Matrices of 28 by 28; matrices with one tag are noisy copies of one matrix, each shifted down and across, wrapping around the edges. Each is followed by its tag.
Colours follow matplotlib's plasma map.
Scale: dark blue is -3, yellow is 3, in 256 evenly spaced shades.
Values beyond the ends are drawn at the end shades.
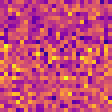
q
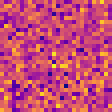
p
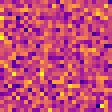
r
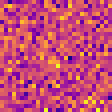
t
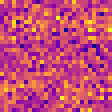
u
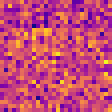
q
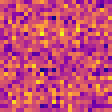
u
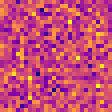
r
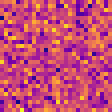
p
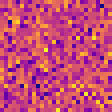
t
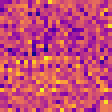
q
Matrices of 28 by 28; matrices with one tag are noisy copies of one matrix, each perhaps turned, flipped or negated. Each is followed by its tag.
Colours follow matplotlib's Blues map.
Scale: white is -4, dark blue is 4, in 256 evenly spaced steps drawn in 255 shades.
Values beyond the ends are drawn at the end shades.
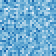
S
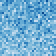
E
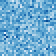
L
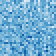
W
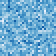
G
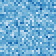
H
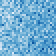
E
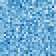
L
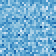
S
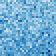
E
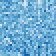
W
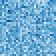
L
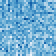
W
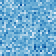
L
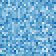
S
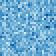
H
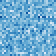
G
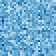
G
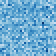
S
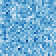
H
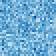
L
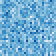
H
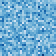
G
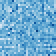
W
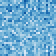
W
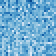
W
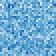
S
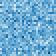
H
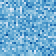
L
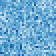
L
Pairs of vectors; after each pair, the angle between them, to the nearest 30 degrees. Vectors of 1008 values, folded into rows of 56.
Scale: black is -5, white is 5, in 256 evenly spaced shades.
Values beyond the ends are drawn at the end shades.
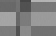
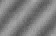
90 degrees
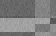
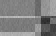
120 degrees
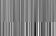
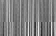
30 degrees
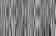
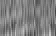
150 degrees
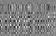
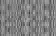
60 degrees
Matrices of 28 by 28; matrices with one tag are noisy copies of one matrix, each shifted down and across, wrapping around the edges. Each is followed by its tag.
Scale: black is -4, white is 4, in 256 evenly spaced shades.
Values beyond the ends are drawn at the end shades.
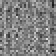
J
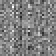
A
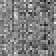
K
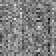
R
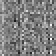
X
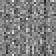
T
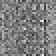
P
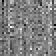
A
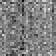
R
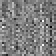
A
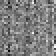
T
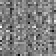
T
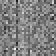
P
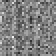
J
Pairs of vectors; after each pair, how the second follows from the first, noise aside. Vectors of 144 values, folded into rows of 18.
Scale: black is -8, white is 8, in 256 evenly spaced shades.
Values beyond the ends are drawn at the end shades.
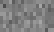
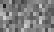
scaled up.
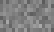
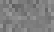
reversed, negated, shrunk.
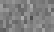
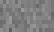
wrapped around, shrunk.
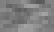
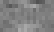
partly zeroed.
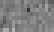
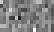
wrapped around, negated, scaled up.
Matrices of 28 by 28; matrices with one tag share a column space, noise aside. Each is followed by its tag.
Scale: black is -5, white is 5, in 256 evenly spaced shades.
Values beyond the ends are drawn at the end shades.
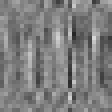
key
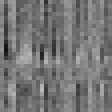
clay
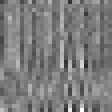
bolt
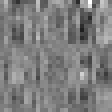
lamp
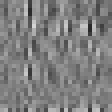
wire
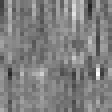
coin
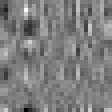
wire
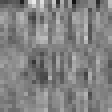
lamp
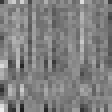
bolt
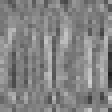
key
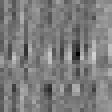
clay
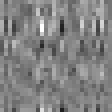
wire
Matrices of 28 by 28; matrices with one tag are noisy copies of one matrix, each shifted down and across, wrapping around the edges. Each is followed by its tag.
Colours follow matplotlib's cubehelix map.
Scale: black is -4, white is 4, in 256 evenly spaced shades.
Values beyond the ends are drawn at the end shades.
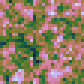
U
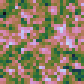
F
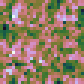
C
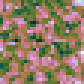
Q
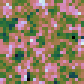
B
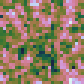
U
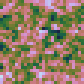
F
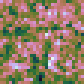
C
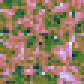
Q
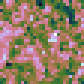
U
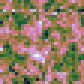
Q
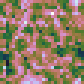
U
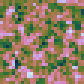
B
